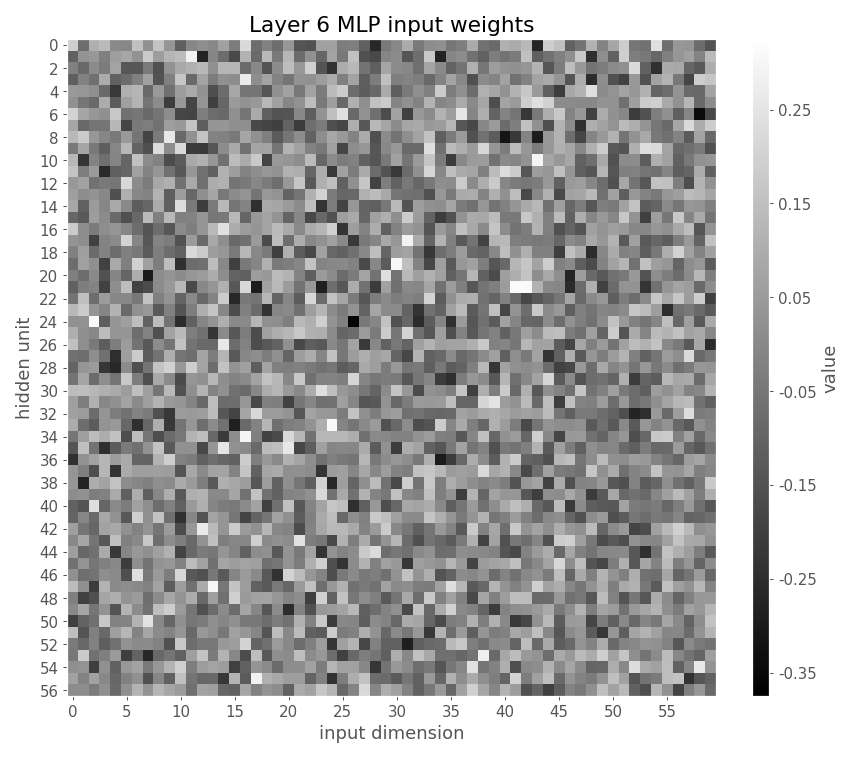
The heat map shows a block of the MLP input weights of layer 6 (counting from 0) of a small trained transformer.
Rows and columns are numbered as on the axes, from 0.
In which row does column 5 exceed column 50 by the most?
12
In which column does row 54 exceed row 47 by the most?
37
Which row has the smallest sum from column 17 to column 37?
7
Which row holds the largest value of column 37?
54
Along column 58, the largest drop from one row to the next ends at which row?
55
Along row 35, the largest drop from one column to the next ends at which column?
21
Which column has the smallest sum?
53
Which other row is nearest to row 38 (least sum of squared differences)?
48
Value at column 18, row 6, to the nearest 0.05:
-0.1
